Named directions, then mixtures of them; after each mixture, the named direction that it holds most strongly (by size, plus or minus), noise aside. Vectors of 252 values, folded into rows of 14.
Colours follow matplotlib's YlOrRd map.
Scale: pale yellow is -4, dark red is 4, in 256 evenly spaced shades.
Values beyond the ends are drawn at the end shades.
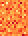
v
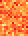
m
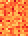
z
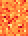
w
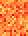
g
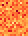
v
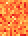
g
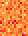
v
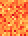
g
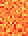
v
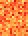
z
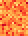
m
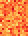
z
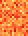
m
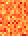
v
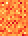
v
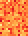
z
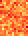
m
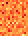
v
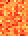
z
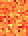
w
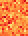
w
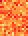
m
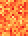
g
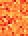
w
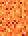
v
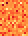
v
